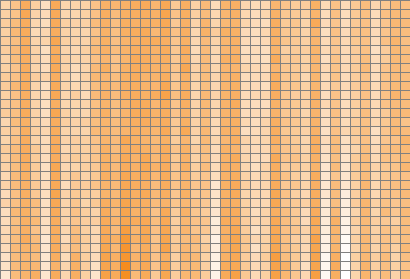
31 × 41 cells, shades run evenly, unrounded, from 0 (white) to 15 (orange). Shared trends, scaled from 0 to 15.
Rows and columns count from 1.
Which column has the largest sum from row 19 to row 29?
13
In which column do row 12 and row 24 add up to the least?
35
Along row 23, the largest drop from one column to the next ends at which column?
33
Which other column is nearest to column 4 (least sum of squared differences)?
20
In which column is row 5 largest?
6
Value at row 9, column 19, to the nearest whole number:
10
